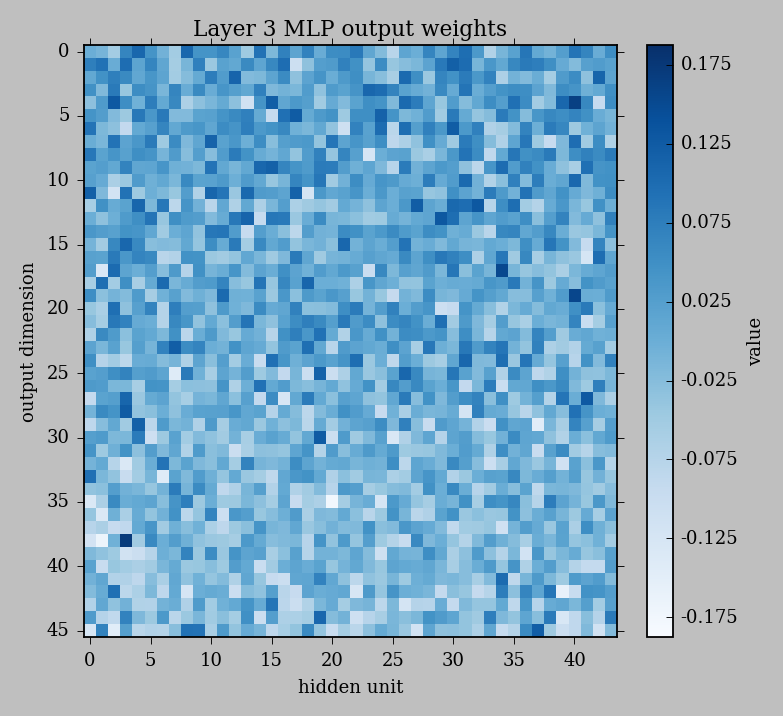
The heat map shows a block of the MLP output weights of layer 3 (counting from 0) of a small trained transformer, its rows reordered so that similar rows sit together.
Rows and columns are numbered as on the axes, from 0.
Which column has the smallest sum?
20
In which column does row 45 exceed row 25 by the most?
37
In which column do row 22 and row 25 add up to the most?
19
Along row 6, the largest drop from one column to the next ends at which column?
25
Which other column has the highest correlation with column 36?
15
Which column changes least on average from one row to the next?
11
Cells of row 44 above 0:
13
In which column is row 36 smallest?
1
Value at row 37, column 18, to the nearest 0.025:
-0.05
